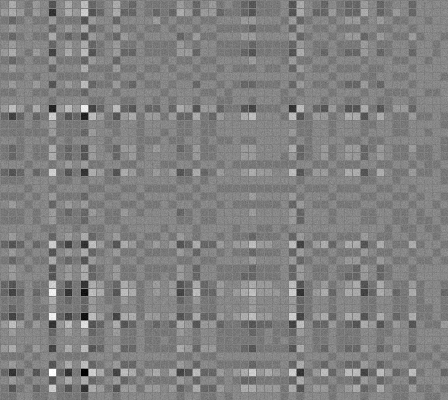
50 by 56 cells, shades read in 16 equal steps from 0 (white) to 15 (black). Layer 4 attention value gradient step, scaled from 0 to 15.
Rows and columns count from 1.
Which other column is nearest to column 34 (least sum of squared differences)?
33
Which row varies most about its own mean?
47
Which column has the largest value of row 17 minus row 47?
7
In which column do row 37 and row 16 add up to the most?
11
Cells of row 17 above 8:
1
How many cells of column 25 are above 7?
23
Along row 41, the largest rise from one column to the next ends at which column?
12
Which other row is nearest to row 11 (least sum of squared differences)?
35
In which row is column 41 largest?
14
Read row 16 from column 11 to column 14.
8 7 7 8
